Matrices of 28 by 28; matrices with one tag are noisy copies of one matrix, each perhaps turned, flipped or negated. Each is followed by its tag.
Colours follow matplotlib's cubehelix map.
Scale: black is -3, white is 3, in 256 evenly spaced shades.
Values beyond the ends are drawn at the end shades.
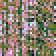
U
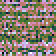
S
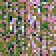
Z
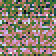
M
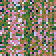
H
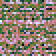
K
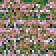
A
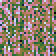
K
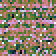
A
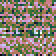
U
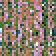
S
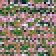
S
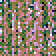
S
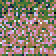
M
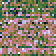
M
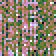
U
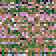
S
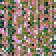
S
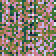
U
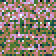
U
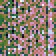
M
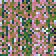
H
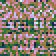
U
